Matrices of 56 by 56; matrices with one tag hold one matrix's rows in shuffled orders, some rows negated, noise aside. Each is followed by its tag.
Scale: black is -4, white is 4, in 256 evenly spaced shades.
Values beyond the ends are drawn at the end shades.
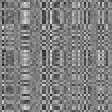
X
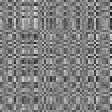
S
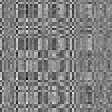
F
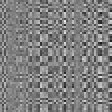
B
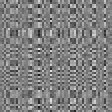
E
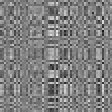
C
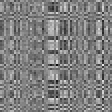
C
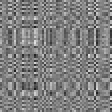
S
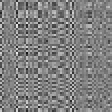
F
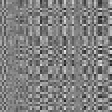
B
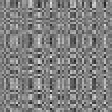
E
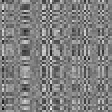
X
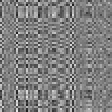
F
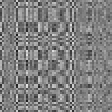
F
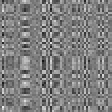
X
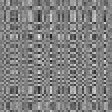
E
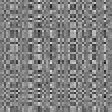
E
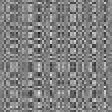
E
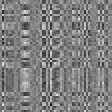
X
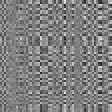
B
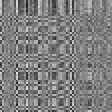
F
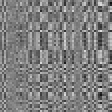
B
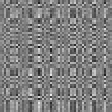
E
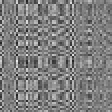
F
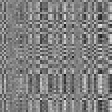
B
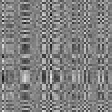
X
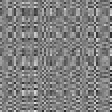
S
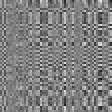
B
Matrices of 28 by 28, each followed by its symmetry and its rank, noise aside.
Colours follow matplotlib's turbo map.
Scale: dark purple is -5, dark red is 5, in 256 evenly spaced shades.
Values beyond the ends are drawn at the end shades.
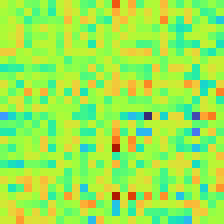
antisymmetric, rank four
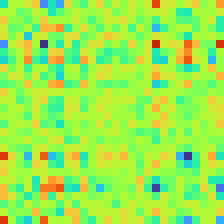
symmetric, rank two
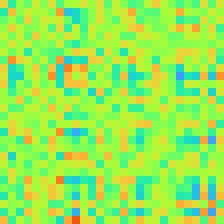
symmetric, rank two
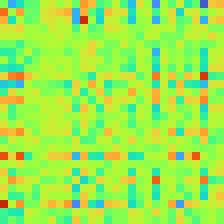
antisymmetric, rank two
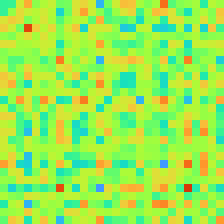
symmetric, rank three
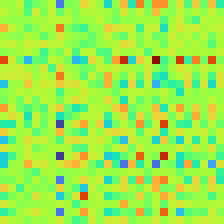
antisymmetric, rank two
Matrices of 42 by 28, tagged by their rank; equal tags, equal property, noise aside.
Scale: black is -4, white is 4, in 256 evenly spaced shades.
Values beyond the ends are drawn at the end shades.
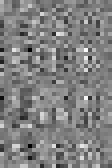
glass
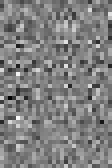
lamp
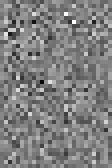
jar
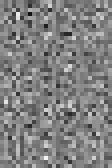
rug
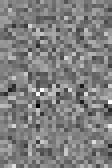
rug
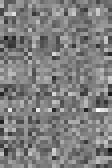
lamp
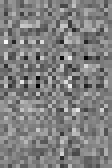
glass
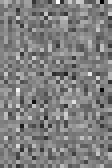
rug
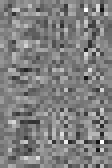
glass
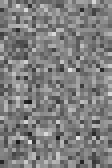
rug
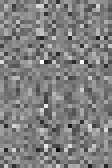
lamp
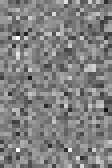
rug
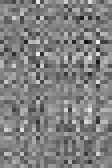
glass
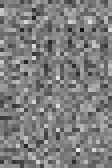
jar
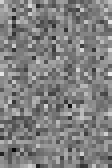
jar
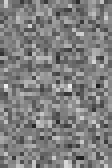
rug
